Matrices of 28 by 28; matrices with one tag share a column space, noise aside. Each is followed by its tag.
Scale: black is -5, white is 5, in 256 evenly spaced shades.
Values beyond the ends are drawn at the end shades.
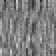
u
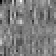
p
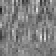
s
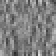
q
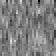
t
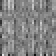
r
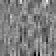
q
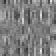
p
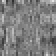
q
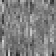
q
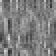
u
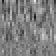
s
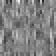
t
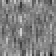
q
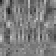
s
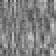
u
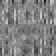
p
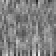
q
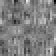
p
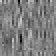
t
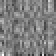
r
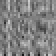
r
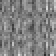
r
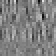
s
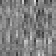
t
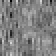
t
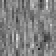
u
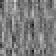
u
